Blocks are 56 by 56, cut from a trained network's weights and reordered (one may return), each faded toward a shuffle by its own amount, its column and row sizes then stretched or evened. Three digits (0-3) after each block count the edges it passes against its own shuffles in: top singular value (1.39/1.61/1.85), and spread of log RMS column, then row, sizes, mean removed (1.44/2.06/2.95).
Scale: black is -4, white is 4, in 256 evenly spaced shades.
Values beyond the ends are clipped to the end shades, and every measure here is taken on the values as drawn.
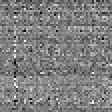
2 2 1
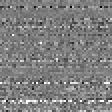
2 0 3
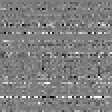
2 1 3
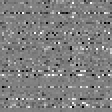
1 0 3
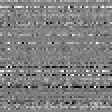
3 0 3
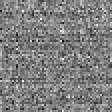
1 2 1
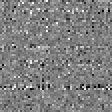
2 1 2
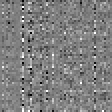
1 3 1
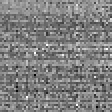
3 2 1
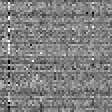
3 2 0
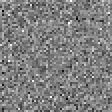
0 1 0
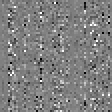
0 3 0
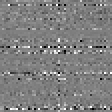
3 1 3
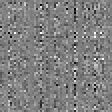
1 3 1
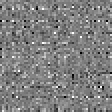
3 2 2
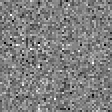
0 1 0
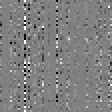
3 3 0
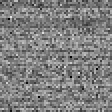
2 0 0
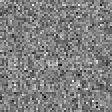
2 0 0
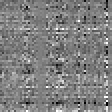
3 3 1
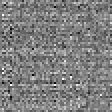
2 2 0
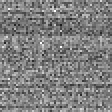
2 1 0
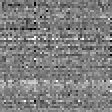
3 1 2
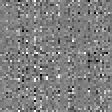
1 3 2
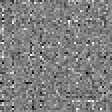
0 2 1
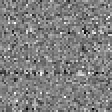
1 1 2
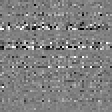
2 1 3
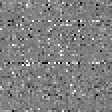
2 1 2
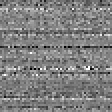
3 0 3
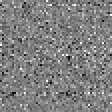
1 1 1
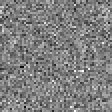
1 0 0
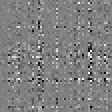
1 3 2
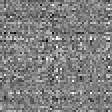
1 2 2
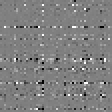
3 2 3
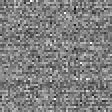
1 1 0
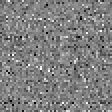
1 0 1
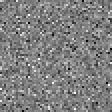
2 1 0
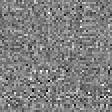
3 0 2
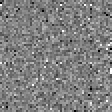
0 1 0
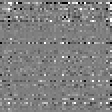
2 1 3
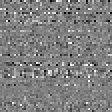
1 1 3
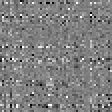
3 2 2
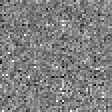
0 1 1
